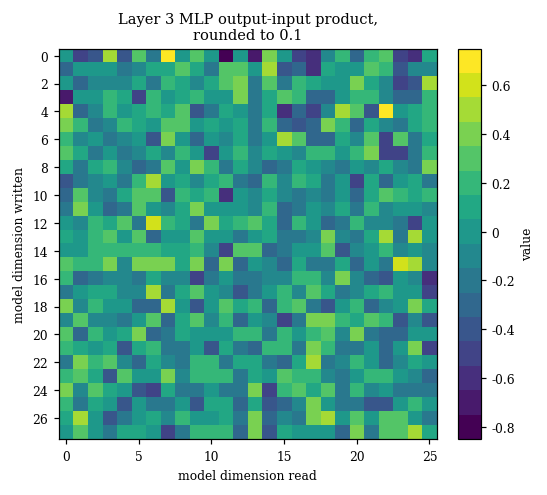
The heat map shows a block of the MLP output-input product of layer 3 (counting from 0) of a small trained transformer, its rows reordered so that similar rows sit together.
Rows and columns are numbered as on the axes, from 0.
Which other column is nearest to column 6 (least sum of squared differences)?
8
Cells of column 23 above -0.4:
23
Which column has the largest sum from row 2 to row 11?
25
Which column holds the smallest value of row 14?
11
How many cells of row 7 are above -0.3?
23
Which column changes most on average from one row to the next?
6
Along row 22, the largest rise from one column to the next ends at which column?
1
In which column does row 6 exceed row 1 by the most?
15
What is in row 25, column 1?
-0.2
